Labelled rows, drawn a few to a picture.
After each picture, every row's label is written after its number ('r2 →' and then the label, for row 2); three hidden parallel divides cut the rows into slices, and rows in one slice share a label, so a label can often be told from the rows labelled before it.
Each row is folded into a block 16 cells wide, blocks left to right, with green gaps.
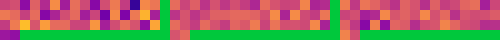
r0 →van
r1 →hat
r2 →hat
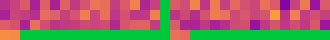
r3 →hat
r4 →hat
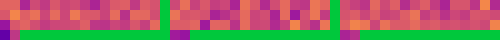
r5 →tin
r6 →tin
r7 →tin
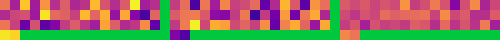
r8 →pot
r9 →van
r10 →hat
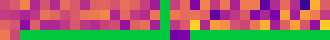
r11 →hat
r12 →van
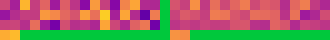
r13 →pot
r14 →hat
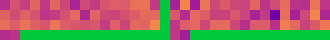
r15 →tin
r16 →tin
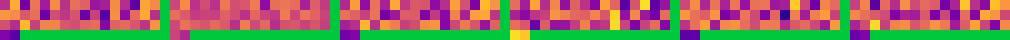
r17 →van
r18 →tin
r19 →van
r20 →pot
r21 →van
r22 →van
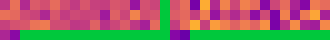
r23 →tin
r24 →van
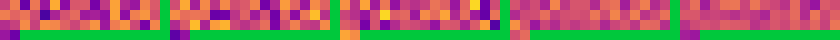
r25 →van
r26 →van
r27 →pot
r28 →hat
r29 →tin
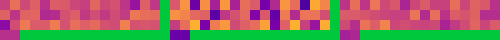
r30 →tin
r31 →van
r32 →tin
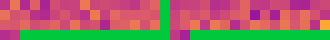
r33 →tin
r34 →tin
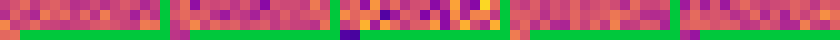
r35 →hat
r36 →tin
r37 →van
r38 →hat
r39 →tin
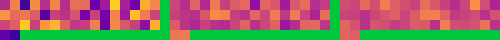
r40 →van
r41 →hat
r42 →hat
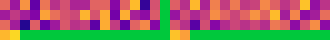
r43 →pot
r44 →pot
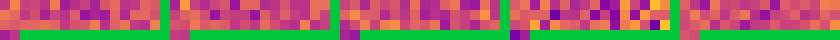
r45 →tin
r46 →tin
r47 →tin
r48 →van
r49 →tin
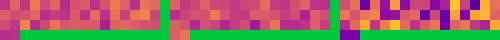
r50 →tin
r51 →hat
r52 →van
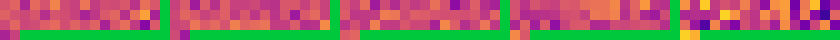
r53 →tin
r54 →tin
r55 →hat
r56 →hat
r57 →pot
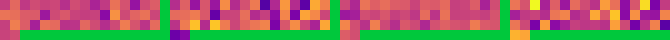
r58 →tin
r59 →van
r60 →hat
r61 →pot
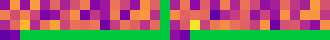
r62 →van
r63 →van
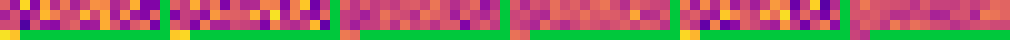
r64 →pot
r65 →pot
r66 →hat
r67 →hat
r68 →pot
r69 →tin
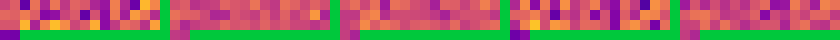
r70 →van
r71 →tin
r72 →tin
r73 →van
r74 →tin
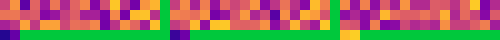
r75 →van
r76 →van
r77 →pot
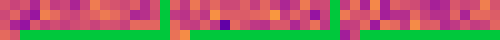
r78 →hat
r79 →hat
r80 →tin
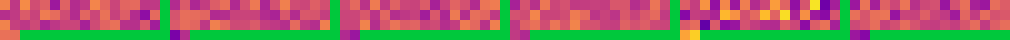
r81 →hat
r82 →tin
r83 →tin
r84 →tin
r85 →pot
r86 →tin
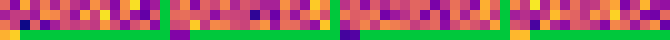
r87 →pot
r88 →van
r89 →van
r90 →pot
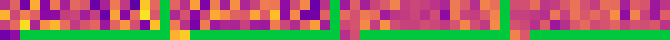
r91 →van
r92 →pot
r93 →tin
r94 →hat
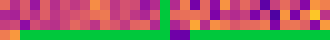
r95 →hat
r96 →van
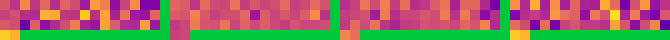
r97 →pot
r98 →tin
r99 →hat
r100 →pot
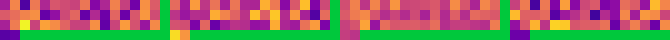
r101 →van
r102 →pot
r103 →tin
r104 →van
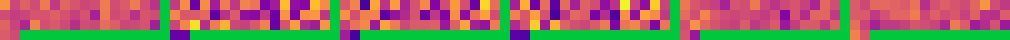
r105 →hat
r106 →van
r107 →van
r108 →van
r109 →tin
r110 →hat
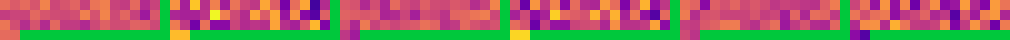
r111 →hat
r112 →pot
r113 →tin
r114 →pot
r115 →tin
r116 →van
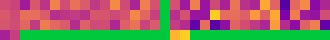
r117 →tin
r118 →pot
